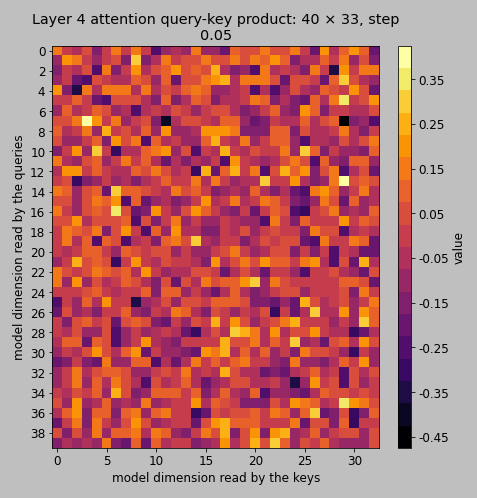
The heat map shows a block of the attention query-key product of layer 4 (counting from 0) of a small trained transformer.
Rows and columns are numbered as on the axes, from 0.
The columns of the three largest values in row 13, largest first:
29, 21, 24
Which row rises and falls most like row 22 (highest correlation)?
16
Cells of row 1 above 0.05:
12
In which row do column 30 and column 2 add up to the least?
30
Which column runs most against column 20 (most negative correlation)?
3
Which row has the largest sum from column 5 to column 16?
2
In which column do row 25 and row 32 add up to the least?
8
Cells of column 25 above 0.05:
10
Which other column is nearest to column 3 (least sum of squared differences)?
27
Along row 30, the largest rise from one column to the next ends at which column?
15
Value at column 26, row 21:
0.2
